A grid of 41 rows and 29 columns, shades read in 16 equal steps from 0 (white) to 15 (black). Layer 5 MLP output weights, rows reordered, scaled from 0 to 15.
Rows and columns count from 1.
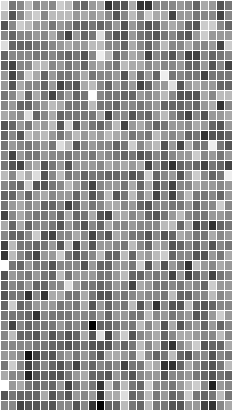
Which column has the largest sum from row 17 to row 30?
6
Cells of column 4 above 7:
22
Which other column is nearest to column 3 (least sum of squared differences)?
26
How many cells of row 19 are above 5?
24
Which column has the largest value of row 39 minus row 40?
27
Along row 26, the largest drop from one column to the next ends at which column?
2
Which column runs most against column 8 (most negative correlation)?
15
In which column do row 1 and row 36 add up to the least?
1
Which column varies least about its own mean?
11
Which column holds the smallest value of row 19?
4
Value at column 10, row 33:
7
